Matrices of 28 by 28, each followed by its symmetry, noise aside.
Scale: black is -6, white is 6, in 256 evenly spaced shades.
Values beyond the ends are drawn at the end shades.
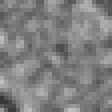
symmetric across the other diagonal.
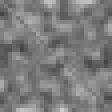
same after a half turn.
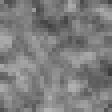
no symmetry.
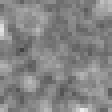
symmetric across the other diagonal.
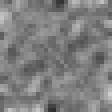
same after a half turn.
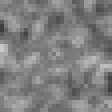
no symmetry.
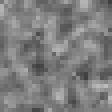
no symmetry.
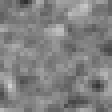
no symmetry.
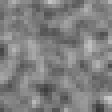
antisymmetric.
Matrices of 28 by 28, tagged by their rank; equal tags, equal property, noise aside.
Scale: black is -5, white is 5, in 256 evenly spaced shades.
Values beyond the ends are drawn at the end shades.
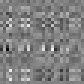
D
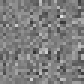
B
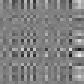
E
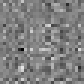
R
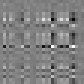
E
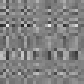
D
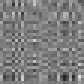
D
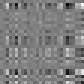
E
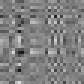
D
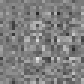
R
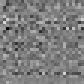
B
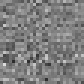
B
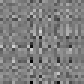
R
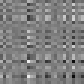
E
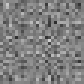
B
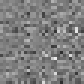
B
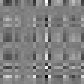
E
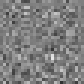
B
